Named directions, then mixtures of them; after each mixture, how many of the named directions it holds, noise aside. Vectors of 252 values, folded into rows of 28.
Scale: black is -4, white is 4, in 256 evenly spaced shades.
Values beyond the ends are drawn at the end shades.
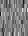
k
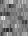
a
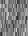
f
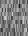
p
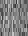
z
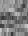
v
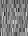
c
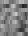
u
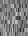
four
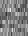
four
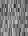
three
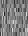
one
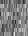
three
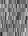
one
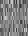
three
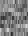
one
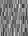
three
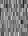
two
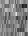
three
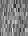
two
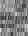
two
